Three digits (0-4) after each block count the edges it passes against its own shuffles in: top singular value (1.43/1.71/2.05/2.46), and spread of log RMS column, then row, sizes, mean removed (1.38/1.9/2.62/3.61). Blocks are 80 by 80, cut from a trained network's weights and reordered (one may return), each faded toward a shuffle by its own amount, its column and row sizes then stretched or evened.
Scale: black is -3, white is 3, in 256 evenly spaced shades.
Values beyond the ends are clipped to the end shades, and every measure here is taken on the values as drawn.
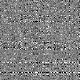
3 2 3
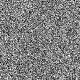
1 0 0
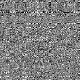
2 1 3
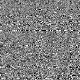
1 1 3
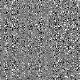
0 3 2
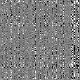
3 4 2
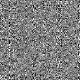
2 3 1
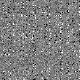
0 3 1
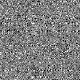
2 0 3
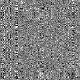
3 3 1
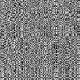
4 3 1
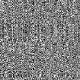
3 2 1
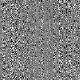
3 4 1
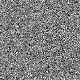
1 1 0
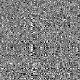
3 2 2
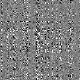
0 4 3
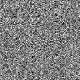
2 1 0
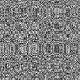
4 2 0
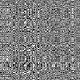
4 3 2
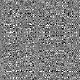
3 3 3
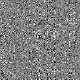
1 3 2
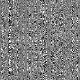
2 4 0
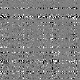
2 3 4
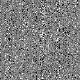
0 3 0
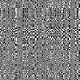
4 4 3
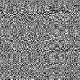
4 1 4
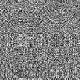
3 0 2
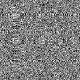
3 0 2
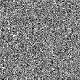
2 1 0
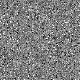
0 2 0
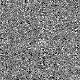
0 2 1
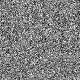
1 0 0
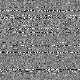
1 1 4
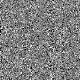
0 2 1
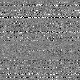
2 0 4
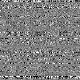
2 0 4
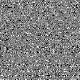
1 0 3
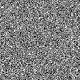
2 0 1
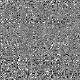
0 2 3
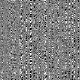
2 4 1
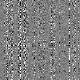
2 4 1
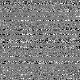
0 1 4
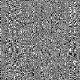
3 3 0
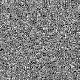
1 0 1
